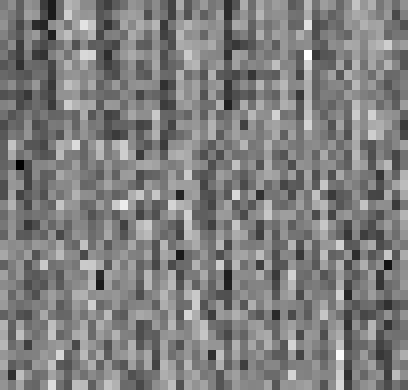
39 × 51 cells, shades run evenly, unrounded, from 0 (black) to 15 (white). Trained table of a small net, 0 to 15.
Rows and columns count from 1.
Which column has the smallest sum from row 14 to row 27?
4
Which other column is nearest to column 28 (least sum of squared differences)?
17
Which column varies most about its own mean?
7
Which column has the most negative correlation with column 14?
39
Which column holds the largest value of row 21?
16
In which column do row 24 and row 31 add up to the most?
25
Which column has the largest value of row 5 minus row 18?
48
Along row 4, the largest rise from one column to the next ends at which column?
8
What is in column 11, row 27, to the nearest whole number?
12
